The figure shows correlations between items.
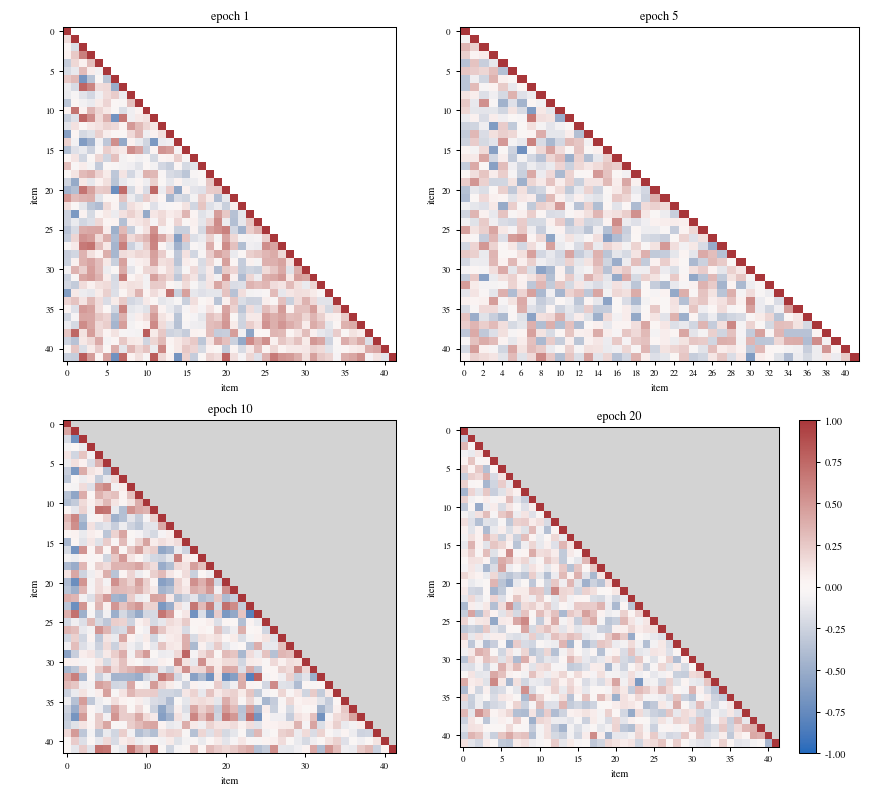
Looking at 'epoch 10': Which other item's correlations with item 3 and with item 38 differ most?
5
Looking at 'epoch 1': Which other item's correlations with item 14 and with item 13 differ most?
33
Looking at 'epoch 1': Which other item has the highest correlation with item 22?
17
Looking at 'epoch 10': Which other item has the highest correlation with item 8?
41
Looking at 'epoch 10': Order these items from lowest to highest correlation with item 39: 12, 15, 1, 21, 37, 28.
37, 21, 15, 12, 28, 1
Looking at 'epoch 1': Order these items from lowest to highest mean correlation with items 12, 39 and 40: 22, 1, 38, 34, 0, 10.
22, 0, 34, 1, 10, 38
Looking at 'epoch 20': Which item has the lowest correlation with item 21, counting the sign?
4
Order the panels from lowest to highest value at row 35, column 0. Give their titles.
epoch 5, epoch 10, epoch 1, epoch 20
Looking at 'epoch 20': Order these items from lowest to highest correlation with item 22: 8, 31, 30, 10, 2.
30, 2, 31, 8, 10
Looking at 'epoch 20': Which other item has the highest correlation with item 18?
5
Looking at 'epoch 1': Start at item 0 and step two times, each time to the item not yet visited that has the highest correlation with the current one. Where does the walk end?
38
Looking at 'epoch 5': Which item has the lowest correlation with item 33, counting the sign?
22
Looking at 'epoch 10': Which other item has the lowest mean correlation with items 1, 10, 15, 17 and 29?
0
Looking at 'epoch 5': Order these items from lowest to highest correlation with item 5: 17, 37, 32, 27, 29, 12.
12, 37, 17, 27, 32, 29
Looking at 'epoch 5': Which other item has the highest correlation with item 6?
26
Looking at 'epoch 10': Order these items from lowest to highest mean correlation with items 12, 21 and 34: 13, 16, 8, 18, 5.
13, 16, 18, 8, 5
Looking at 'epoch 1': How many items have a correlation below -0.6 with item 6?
4
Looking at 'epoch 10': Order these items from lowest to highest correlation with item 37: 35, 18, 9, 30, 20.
30, 35, 9, 18, 20
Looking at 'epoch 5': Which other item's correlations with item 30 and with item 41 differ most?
8
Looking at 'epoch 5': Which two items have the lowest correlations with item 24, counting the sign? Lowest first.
31, 29
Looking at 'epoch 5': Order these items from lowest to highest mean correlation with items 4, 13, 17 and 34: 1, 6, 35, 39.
6, 39, 35, 1
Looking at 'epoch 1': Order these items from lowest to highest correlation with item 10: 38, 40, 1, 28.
28, 40, 1, 38
